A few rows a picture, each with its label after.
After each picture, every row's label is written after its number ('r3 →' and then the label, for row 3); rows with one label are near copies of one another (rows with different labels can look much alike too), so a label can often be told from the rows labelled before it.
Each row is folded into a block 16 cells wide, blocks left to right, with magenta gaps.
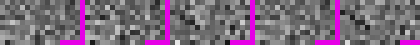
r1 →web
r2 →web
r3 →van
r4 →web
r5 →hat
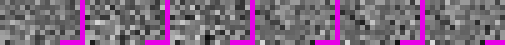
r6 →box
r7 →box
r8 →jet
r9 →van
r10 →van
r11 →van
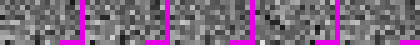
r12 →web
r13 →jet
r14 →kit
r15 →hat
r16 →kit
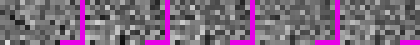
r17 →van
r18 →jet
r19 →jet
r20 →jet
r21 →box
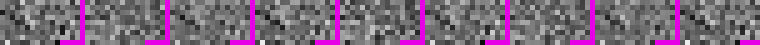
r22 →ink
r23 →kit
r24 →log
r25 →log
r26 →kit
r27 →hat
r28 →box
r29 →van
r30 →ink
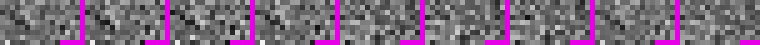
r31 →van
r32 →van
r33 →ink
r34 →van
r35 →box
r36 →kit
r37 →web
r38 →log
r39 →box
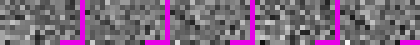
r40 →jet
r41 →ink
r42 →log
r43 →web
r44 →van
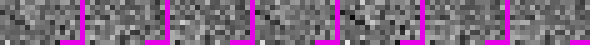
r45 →van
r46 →kit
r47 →box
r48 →log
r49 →ink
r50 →jet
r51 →jet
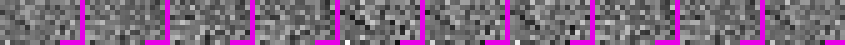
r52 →log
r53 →web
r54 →jet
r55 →kit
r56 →ink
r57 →ink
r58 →hat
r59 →kit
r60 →web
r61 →log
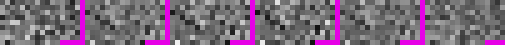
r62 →kit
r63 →ink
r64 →ink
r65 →hat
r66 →log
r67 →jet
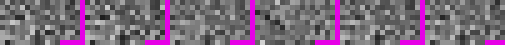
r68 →web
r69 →jet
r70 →box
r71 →log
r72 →jet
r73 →web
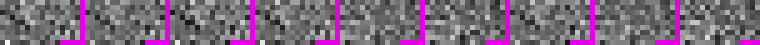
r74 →log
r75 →hat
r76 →ink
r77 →log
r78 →web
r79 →web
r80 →hat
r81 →kit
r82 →box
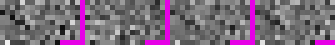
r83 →hat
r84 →web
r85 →hat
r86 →van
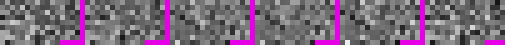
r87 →box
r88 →jet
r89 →ink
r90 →hat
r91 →hat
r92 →web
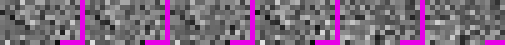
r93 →ink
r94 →van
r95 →van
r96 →ink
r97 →jet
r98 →jet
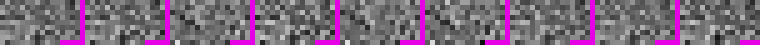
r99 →jet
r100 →jet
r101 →log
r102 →box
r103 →van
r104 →ink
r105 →kit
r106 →jet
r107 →jet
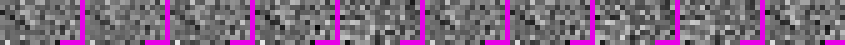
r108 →ink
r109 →hat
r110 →log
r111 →van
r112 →web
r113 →van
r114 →ink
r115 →box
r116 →web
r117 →ink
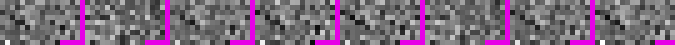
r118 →van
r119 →web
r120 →van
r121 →hat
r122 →ink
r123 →web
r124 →ink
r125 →log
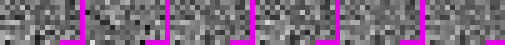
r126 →jet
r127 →ink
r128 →box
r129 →box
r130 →web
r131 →jet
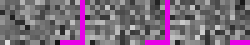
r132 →hat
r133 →web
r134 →web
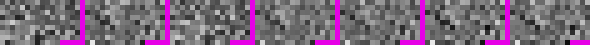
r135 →jet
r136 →van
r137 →box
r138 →van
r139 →log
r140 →hat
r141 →hat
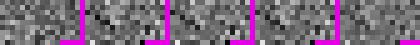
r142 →box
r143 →hat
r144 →hat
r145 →hat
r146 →van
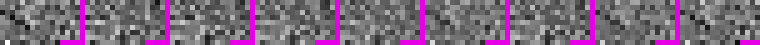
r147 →log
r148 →web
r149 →jet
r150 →jet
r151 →box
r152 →van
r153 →jet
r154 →ink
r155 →hat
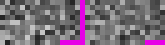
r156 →kit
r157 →kit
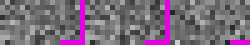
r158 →kit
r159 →web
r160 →ink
